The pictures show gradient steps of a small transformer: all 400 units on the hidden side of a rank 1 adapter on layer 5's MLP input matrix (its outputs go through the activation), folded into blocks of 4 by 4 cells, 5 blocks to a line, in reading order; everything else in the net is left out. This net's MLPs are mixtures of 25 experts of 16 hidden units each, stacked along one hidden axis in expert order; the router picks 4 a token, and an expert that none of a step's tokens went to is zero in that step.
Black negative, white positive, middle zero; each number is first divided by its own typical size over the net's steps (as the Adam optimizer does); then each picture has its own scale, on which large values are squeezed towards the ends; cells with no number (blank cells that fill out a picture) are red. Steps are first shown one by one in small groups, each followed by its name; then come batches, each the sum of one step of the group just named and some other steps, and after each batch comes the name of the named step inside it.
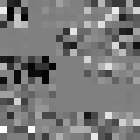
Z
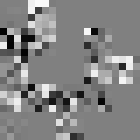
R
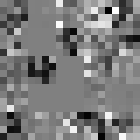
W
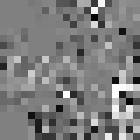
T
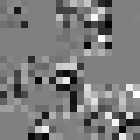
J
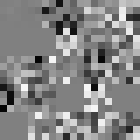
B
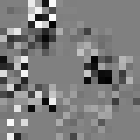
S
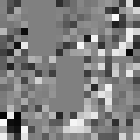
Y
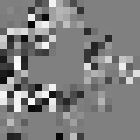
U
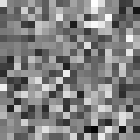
U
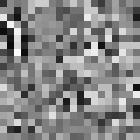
R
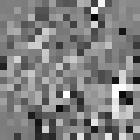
T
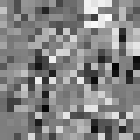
B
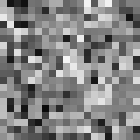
U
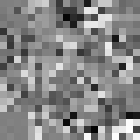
R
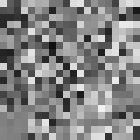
J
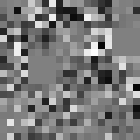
S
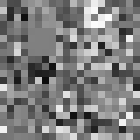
Z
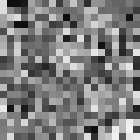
S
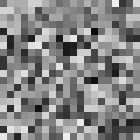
R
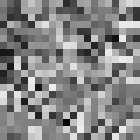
U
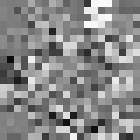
U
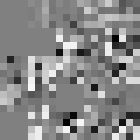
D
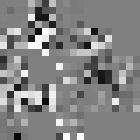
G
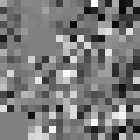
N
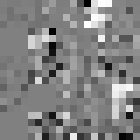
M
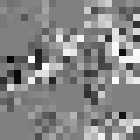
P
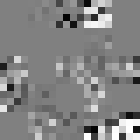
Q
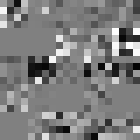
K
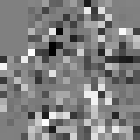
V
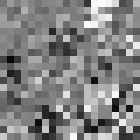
M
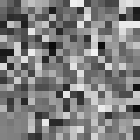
V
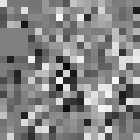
P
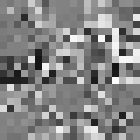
P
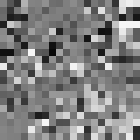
V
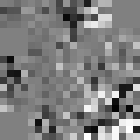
Q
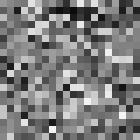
N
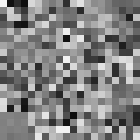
D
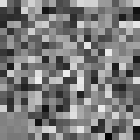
N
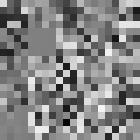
D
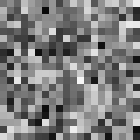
V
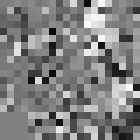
M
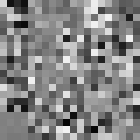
D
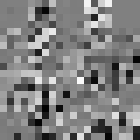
G
